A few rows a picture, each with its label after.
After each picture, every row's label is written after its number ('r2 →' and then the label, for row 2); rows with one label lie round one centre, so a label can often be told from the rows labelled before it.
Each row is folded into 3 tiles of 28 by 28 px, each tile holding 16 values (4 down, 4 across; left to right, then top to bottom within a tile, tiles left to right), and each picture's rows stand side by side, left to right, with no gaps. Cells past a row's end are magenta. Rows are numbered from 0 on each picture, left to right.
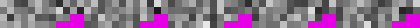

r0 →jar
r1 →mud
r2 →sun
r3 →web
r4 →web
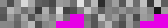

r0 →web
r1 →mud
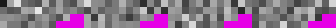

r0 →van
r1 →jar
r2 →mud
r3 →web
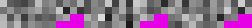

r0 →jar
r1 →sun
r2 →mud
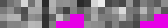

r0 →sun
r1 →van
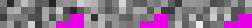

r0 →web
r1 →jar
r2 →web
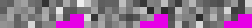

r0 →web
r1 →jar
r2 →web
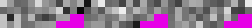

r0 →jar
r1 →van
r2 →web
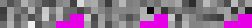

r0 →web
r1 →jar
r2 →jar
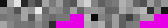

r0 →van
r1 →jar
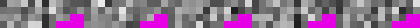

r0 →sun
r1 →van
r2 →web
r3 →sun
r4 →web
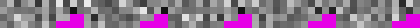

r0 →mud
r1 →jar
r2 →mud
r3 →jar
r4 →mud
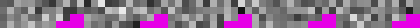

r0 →web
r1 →van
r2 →mud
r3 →jar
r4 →mud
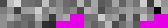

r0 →van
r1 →mud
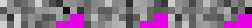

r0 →jar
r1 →sun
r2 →jar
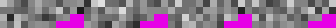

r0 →jar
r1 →van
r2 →mud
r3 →jar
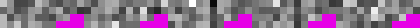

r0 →jar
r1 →web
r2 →sun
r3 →sun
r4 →van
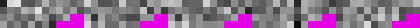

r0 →van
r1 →jar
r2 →jar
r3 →sun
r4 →web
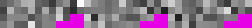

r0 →web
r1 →jar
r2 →jar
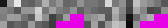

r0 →van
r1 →sun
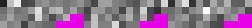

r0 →van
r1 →web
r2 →van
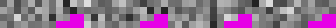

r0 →mud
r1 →jar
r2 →sun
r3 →van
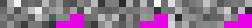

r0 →van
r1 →mud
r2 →jar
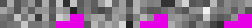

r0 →mud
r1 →sun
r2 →van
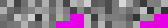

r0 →mud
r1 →jar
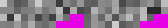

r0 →jar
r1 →web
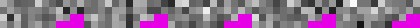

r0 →jar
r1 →sun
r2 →van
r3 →jar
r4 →van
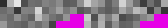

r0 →van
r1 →jar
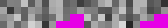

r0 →sun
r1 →sun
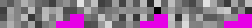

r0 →web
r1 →mud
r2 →jar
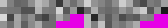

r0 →jar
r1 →jar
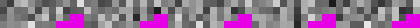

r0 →web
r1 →mud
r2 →web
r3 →sun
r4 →web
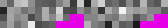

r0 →web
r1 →van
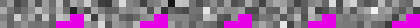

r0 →mud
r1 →jar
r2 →van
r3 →web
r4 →van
